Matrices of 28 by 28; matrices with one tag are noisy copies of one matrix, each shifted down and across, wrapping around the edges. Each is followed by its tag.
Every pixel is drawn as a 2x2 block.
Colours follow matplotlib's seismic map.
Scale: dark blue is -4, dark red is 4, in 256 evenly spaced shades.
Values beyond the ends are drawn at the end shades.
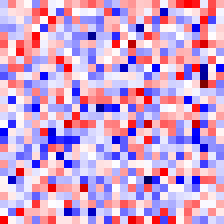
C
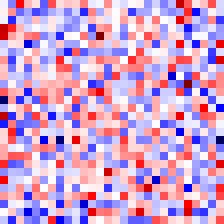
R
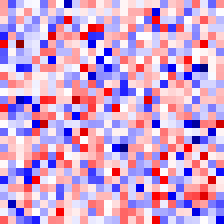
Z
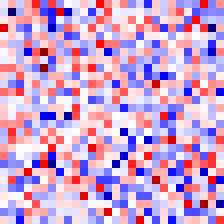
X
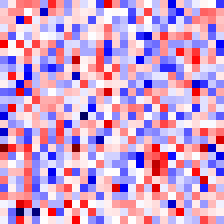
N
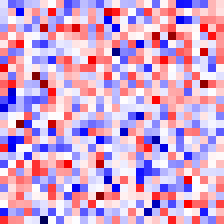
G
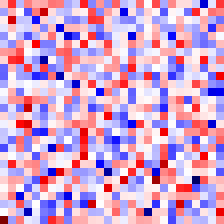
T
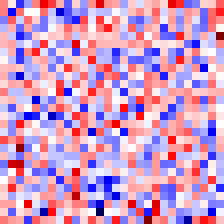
T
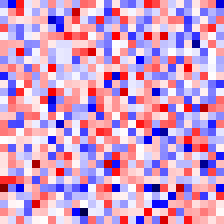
Z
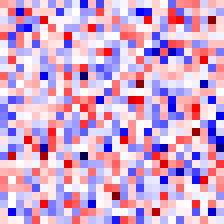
T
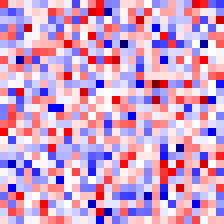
X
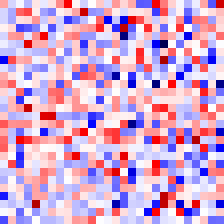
R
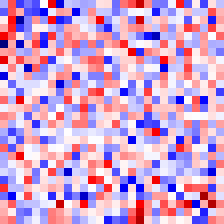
N
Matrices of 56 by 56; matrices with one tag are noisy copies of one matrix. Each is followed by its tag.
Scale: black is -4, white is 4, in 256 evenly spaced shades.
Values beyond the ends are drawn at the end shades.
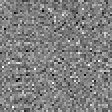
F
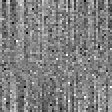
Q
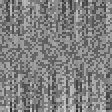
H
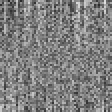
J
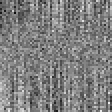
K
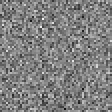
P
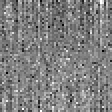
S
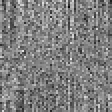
Q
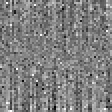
H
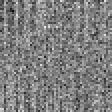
J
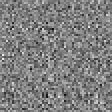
P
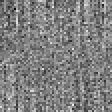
J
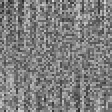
J
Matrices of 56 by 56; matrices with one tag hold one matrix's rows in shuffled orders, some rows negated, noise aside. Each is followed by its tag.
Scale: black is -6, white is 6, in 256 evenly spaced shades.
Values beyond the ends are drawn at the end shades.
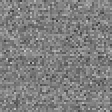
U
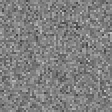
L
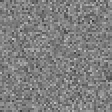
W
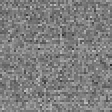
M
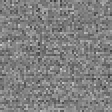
M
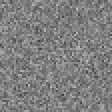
L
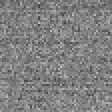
M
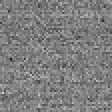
M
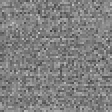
M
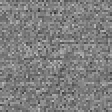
M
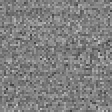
U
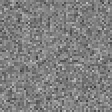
L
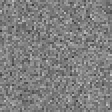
W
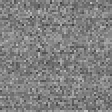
M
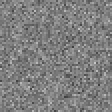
W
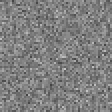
L
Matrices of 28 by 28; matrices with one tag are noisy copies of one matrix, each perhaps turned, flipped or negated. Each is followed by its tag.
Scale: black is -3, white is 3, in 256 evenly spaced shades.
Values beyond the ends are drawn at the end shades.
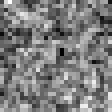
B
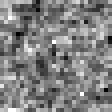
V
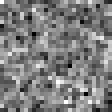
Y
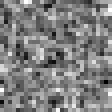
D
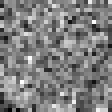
Y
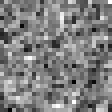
Y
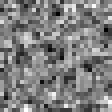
D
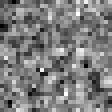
B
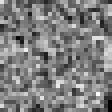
Y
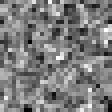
D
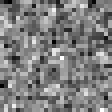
D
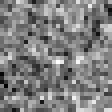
B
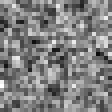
D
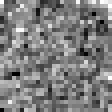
Y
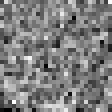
Y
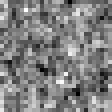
V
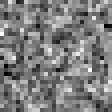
D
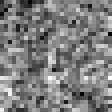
B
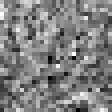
B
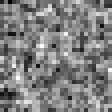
V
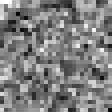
Y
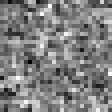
V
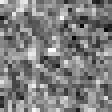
B
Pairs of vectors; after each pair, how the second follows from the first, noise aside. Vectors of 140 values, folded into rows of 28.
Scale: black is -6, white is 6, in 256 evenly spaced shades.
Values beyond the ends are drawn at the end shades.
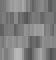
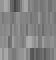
reversed, negated, partly zeroed.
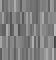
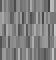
sign-scrambled.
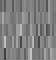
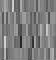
sign-scrambled.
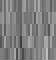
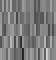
sign-scrambled.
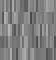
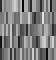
wrapped around, scaled up.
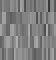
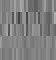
reversed, negated, partly zeroed.
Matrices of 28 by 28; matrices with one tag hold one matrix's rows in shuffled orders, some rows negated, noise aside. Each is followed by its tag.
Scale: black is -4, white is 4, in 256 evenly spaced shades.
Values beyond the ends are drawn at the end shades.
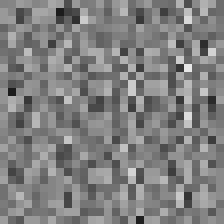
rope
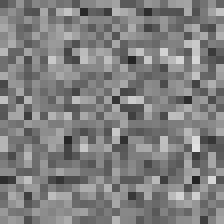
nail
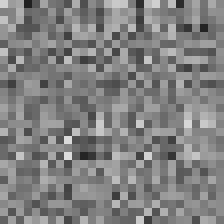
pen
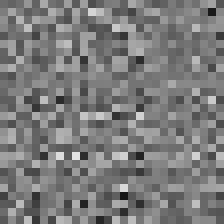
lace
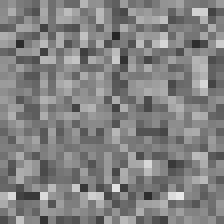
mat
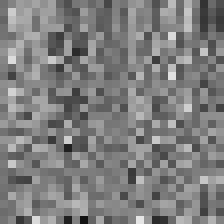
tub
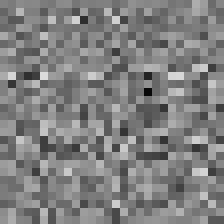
mat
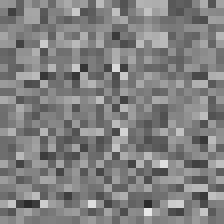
mat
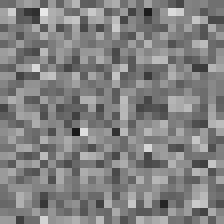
mat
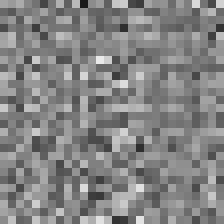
lace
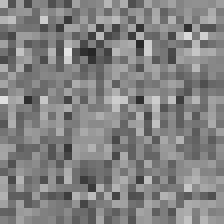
pen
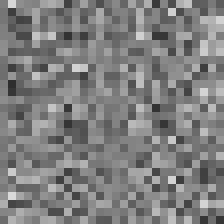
tub
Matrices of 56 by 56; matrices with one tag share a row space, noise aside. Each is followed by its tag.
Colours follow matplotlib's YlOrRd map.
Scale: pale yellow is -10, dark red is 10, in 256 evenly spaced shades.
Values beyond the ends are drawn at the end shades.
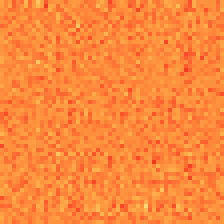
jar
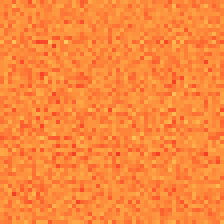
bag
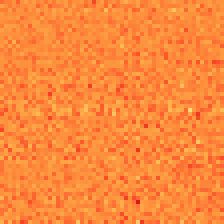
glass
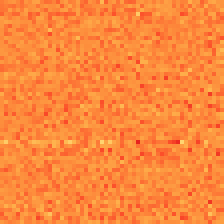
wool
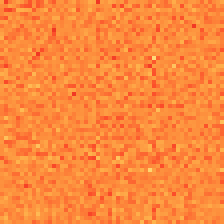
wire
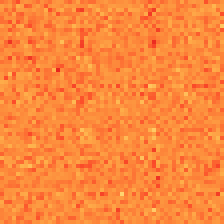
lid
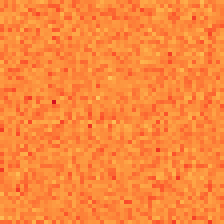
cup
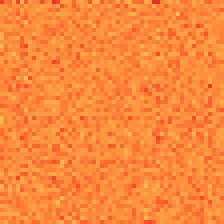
cup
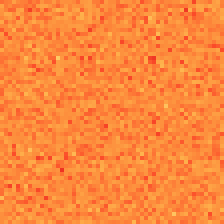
lid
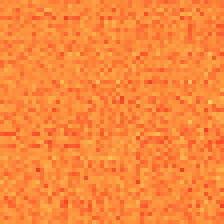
wool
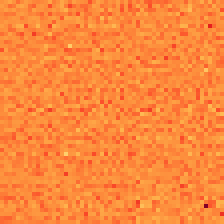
wool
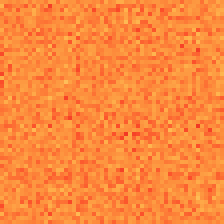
glass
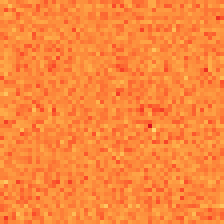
wire
